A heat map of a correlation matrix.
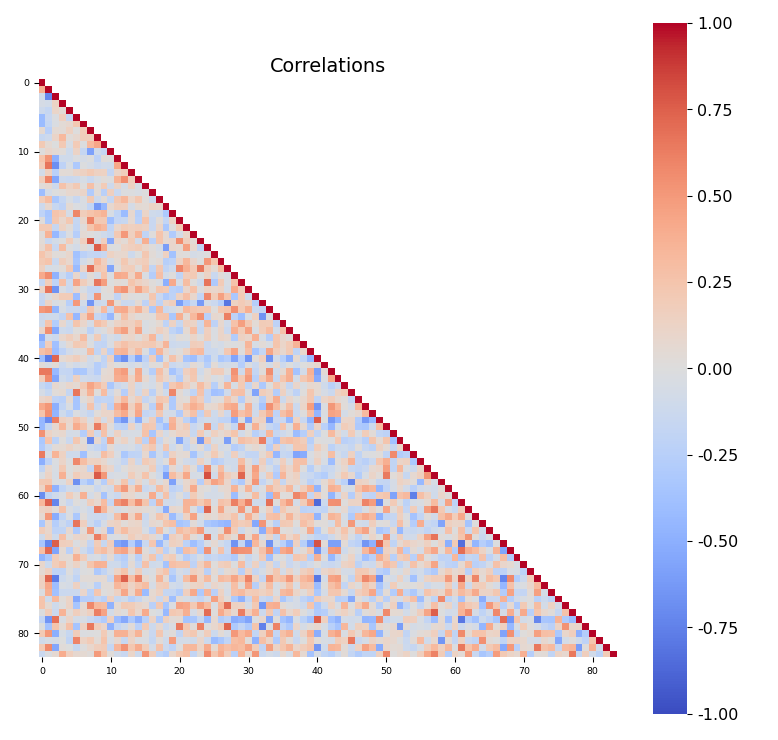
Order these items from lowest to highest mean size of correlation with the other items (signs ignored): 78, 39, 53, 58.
53, 58, 39, 78
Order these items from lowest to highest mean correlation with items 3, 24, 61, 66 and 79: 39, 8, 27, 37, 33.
39, 37, 33, 27, 8
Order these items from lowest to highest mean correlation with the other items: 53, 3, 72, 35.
53, 3, 35, 72
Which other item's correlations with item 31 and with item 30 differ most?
67
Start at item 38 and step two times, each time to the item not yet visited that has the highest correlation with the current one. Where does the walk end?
37
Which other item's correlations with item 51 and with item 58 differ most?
45
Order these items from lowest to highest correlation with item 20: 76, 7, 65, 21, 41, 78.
41, 78, 21, 65, 76, 7
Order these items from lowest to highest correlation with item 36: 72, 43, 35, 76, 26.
76, 26, 35, 43, 72
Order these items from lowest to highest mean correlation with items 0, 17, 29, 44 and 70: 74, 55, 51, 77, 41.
41, 55, 74, 51, 77
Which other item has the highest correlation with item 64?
5
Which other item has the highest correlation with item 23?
7
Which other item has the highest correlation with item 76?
27
